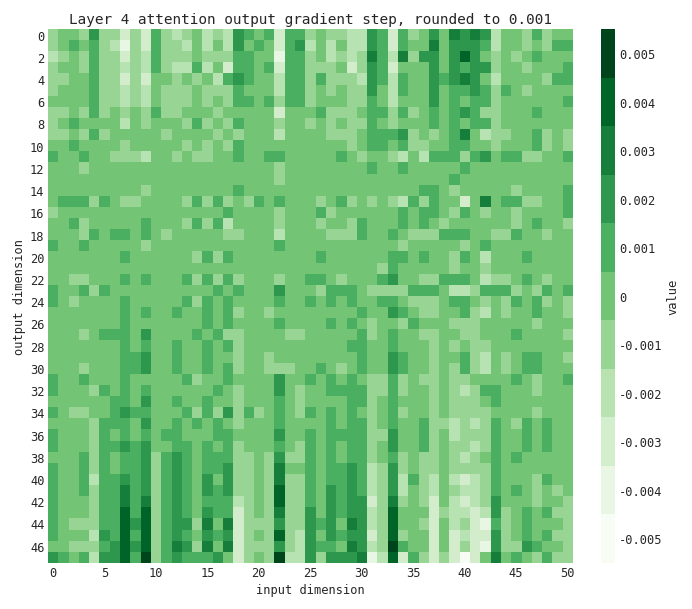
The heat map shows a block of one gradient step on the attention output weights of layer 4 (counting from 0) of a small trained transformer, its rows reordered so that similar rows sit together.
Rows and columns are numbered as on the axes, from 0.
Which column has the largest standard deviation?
22
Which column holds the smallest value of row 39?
31
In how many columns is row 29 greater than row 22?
15
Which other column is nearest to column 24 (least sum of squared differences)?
23
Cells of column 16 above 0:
14
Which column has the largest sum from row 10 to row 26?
33
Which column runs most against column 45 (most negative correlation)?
36
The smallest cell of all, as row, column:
47, 40
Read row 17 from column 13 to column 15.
-0.001 0.001 -0.001
